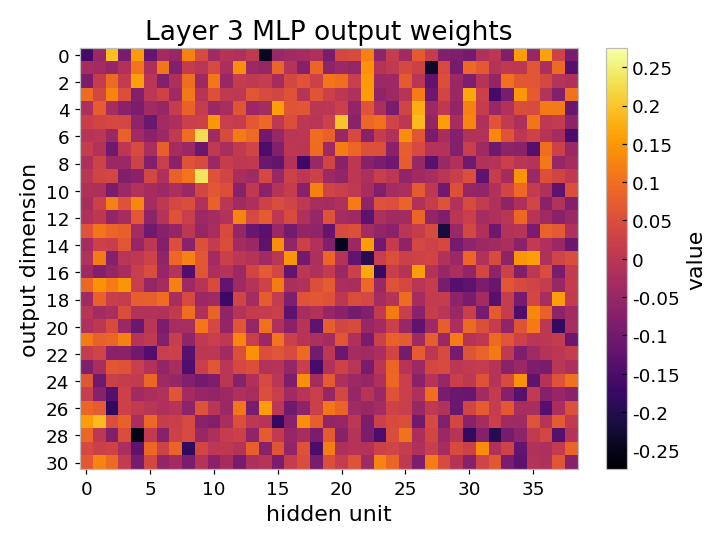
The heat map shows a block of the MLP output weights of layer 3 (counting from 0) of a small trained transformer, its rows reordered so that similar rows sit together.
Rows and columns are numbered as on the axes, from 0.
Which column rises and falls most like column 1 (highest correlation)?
0
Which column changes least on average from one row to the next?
11
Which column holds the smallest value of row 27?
15
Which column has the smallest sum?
29
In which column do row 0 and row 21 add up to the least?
14
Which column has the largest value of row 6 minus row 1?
9
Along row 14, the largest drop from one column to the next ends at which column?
23
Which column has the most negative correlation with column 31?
8
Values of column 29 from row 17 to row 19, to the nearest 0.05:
-0.15 -0.05 -0.05
